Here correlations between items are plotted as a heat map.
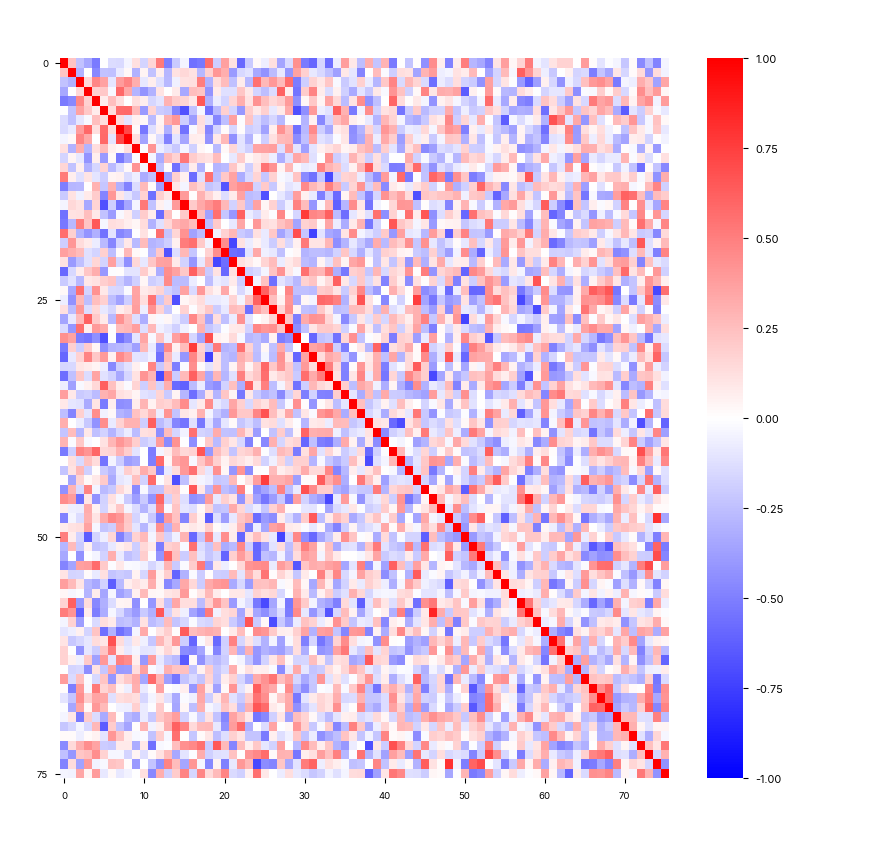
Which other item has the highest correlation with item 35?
62
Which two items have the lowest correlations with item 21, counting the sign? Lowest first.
19, 20
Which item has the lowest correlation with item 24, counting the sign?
74
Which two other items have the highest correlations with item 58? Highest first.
46, 12
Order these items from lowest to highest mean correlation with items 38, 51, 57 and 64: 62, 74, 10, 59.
59, 10, 62, 74
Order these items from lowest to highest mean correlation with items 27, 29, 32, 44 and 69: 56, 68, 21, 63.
68, 56, 63, 21
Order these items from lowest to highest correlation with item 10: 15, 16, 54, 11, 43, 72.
54, 11, 72, 16, 43, 15
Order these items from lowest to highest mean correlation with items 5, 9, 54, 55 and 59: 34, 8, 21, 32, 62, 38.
21, 62, 8, 32, 38, 34
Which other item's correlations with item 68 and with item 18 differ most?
29
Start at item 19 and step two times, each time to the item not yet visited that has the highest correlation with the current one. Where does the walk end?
41
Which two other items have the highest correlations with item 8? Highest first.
7, 5
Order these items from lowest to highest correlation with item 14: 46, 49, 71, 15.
46, 49, 15, 71
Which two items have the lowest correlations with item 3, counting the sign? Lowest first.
50, 29
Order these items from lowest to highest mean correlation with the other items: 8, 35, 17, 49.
35, 8, 49, 17
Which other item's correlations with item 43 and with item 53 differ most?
73
